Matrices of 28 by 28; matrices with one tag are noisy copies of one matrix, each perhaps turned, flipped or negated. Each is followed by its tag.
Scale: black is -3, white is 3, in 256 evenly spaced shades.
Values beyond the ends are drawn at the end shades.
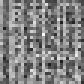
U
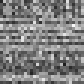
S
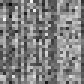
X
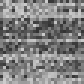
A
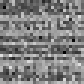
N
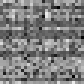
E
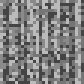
U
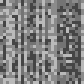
X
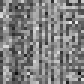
S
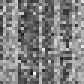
A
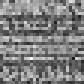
N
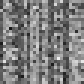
N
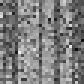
A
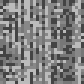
S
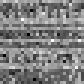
N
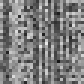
S
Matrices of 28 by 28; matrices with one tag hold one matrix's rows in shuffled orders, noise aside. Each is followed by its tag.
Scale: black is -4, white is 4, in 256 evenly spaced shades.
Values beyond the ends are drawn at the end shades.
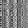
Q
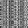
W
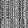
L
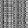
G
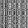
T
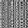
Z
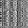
Q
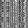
L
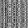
T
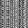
L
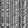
L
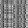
G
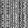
L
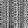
W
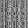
T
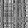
G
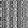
Q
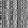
Q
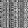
W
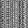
L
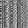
Q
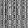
T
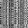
W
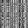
L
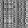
G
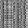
G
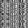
L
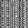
L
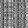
G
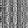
Q
